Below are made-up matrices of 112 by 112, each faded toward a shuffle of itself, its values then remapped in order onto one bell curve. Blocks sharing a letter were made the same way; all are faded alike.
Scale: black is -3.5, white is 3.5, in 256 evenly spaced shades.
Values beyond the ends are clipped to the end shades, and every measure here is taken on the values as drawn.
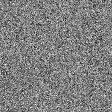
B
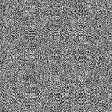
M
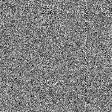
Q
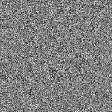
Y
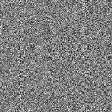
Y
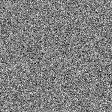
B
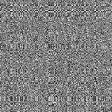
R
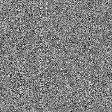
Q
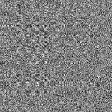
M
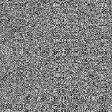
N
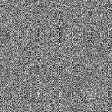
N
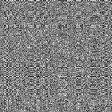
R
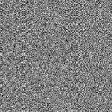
M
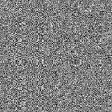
N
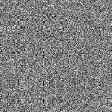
Y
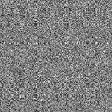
M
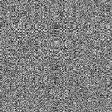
M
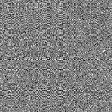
R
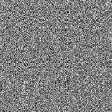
Y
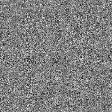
Q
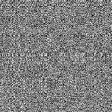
M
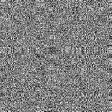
M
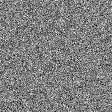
B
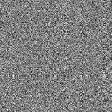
Y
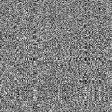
M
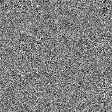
Q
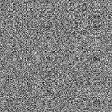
M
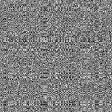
R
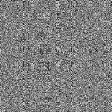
N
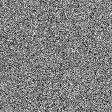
B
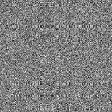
M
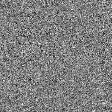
Q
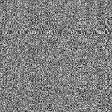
M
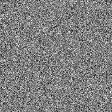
Q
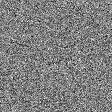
B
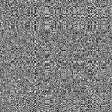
R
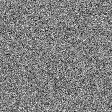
B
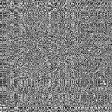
R
